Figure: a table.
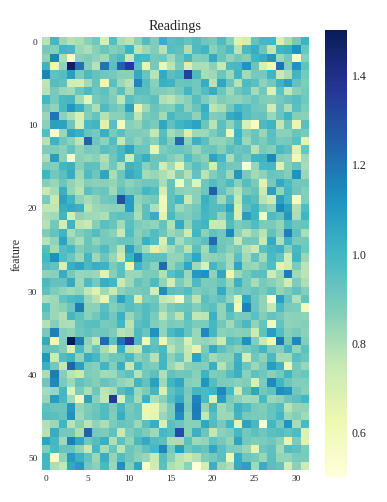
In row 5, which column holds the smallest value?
7
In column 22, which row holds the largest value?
23
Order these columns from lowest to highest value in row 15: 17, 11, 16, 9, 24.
24, 16, 9, 17, 11
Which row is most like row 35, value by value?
41
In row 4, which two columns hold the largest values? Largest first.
17, 0
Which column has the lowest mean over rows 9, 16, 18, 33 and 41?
14
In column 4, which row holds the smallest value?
43
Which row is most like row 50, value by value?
11
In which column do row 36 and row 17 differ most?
3
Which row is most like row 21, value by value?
46
